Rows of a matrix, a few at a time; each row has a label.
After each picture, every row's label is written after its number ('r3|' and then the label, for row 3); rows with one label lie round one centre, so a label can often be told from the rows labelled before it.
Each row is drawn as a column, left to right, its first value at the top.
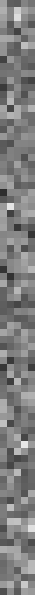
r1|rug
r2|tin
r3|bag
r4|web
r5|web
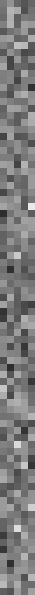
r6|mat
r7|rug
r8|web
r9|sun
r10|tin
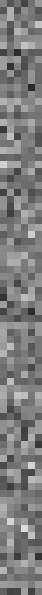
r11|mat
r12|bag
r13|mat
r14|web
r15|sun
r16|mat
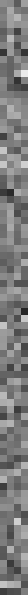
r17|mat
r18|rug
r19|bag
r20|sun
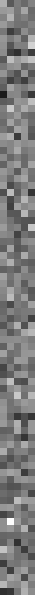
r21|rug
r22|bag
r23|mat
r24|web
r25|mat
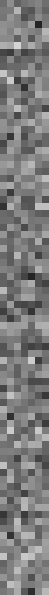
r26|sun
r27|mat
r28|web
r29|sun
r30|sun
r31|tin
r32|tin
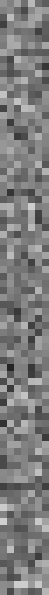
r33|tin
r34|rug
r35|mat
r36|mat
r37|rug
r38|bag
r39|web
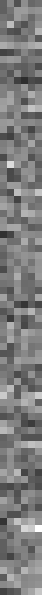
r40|mat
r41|mat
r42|bag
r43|web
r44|web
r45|web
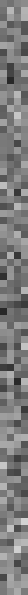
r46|sun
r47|web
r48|tin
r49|bag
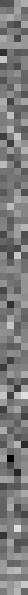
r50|mat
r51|tin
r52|web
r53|mat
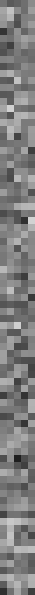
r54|bag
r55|bag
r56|tin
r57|tin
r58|rug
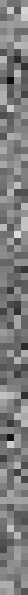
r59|mat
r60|web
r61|sun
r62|rug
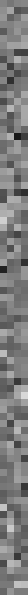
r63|rug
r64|web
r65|mat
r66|mat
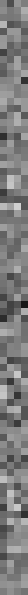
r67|mat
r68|tin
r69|tin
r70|bag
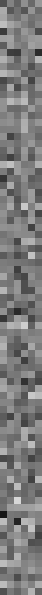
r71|bag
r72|mat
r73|sun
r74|tin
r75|web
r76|mat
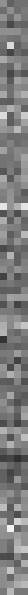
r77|tin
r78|web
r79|tin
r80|tin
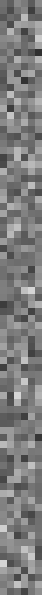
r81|web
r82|tin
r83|mat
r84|bag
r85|sun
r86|mat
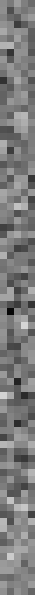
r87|web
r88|sun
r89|tin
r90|tin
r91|bag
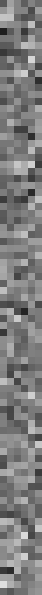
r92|bag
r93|bag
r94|sun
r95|sun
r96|mat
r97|web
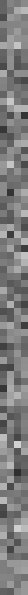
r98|sun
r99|mat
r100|web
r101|web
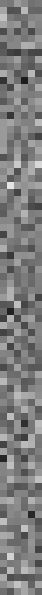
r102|bag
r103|sun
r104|mat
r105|web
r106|sun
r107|mat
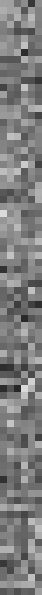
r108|rug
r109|rug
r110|rug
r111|mat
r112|bag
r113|web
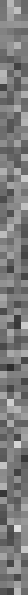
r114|sun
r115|rug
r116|web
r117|tin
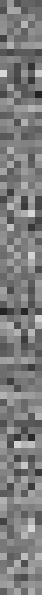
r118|sun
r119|mat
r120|web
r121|sun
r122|web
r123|sun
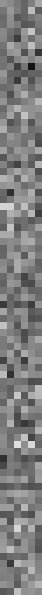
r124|tin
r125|rug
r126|web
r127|tin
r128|web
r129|mat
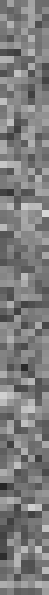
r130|mat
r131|mat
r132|sun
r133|rug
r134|rug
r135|tin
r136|web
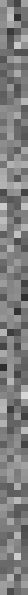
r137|rug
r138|bag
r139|sun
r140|mat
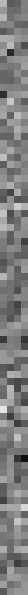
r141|rug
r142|mat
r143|tin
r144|tin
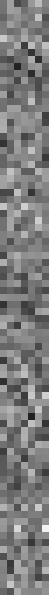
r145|tin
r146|rug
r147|web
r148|tin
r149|mat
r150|rug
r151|web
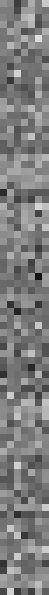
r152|rug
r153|web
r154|sun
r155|rug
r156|rug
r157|tin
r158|rug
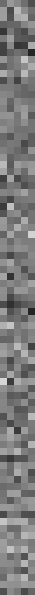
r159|bag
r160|tin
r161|bag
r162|bag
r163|sun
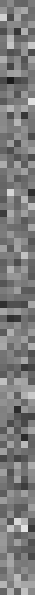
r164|bag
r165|web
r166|bag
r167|web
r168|mat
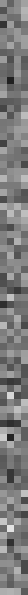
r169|tin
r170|web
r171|tin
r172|rug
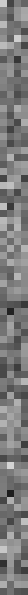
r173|rug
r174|sun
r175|rug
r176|bag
